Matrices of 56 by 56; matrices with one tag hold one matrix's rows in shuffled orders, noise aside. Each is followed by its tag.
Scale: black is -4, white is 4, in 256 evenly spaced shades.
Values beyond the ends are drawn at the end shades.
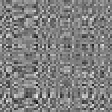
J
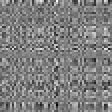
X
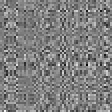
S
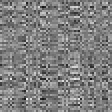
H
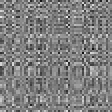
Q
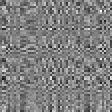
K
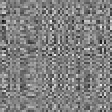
K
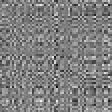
X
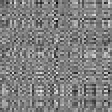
X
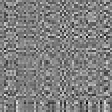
S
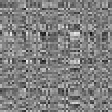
H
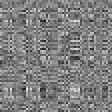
H
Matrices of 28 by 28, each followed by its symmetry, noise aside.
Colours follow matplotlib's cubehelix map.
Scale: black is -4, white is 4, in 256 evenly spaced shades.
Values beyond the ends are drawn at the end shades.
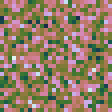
no symmetry.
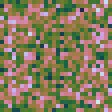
mirrored top to bottom.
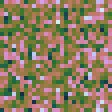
mirrored top to bottom.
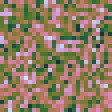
no symmetry.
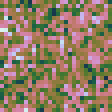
antisymmetric.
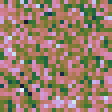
symmetric across the other diagonal.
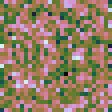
mirrored top to bottom.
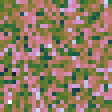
no symmetry.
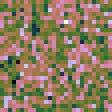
no symmetry.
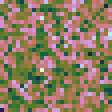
symmetric across the other diagonal.
